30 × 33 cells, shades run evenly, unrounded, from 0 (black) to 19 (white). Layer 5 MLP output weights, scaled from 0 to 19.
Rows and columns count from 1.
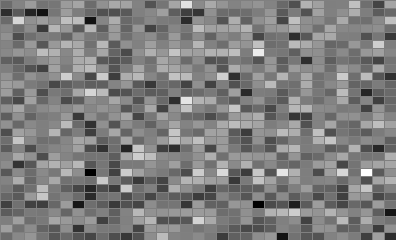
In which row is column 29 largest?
22
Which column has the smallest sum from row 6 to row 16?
10
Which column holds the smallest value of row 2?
4
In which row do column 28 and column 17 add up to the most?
18
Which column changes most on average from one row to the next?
31
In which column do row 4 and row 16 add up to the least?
13
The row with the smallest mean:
26
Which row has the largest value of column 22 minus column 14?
23
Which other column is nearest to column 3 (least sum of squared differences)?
1
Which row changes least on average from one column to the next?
27
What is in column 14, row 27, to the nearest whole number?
11
